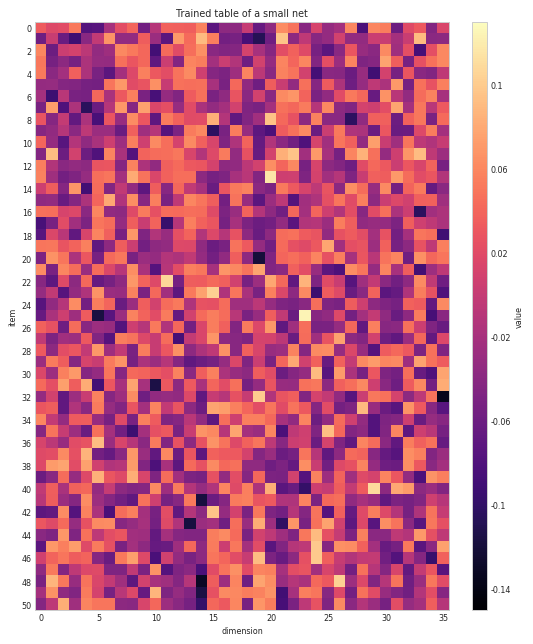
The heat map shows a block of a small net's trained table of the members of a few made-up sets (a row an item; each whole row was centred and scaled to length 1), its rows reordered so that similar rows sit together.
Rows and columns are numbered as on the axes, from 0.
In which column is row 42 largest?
15
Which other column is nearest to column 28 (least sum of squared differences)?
17
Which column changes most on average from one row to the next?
33
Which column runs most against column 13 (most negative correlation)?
19
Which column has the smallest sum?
31
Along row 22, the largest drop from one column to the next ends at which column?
12
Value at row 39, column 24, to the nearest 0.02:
0.06
